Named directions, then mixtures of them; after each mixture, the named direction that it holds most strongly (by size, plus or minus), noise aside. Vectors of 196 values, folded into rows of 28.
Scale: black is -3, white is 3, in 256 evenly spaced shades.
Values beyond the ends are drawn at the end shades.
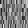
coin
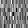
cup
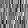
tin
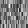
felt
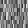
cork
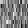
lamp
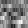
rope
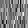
tin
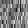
tin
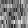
rope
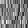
tin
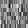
felt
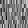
coin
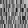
coin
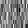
cork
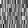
coin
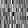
cup
